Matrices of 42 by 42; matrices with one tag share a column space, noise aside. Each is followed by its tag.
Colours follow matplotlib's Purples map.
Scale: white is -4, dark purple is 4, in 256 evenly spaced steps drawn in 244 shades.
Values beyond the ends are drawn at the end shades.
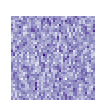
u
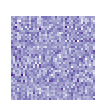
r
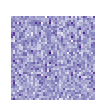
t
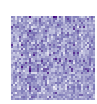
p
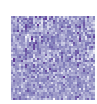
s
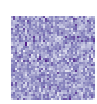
s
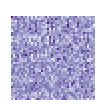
s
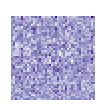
p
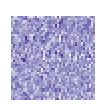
s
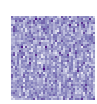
u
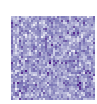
t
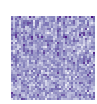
t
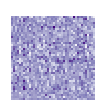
p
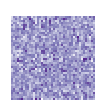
s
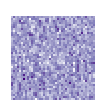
u
